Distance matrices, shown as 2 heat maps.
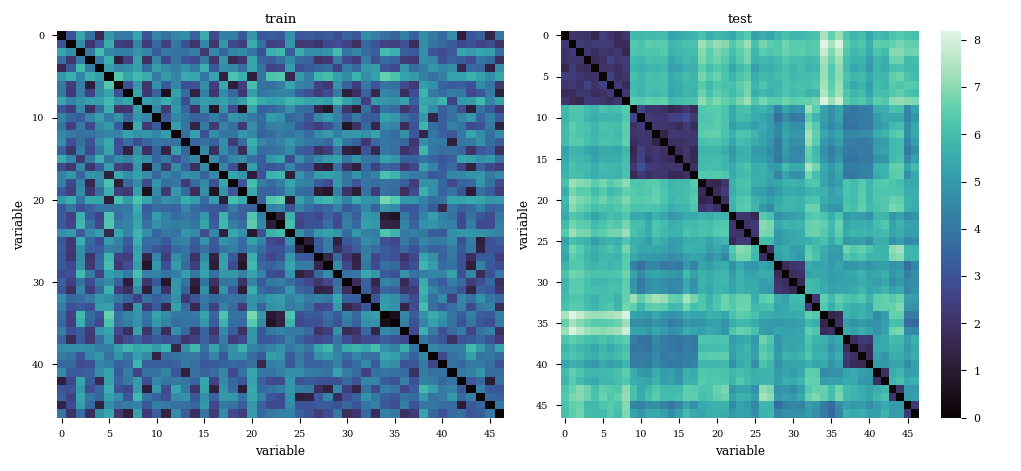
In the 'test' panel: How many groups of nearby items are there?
12
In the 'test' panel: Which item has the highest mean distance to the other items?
32
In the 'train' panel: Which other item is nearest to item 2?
15
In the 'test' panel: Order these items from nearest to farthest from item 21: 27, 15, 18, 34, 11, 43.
18, 27, 34, 15, 11, 43
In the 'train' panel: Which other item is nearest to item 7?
11
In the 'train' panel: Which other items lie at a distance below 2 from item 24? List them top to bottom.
5, 17, 20
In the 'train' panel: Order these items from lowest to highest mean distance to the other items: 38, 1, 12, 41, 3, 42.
1, 3, 42, 41, 12, 38
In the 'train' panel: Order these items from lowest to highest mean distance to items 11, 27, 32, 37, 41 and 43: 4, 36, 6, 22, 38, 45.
36, 6, 45, 22, 4, 38
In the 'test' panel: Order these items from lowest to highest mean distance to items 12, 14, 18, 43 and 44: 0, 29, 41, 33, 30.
30, 29, 41, 0, 33
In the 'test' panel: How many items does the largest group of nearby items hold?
9
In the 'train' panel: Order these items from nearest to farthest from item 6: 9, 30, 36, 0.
9, 36, 30, 0
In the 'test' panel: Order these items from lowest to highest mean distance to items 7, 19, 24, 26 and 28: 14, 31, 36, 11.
31, 14, 11, 36
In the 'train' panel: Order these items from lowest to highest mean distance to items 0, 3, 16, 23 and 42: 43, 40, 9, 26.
9, 43, 26, 40
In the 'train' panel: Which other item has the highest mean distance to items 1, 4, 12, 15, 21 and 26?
8
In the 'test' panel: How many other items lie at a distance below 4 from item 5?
8
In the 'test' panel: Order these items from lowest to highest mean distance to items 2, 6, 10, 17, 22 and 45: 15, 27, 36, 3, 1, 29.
15, 3, 1, 29, 27, 36
